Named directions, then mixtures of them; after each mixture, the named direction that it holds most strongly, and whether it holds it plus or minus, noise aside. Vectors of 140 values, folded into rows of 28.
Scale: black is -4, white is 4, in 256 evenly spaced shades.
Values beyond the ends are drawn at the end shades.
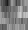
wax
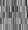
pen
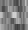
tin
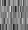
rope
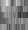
wax, minus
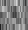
tin, minus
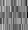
pen, plus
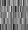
rope, plus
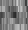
tin, minus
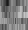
wax, plus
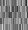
pen, plus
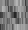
tin, minus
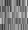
pen, minus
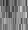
pen, plus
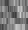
tin, minus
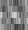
tin, plus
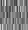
rope, minus
